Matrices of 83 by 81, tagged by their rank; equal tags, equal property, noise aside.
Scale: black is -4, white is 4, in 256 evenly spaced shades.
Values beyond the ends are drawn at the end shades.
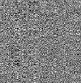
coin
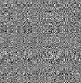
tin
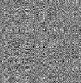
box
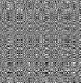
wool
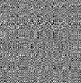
tin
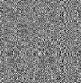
box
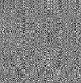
tin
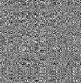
box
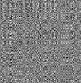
tin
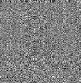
box
